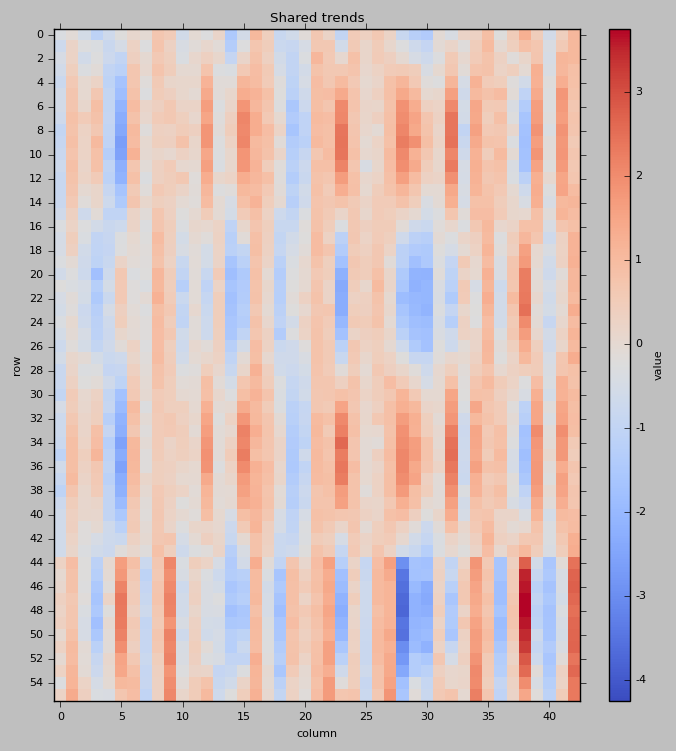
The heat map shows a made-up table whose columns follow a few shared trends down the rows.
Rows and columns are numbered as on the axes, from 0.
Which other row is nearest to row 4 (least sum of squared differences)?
13
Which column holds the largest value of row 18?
38
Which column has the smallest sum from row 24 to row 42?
5
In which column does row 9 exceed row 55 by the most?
28
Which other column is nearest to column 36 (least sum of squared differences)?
3
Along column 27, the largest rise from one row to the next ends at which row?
44
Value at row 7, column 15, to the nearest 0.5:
2
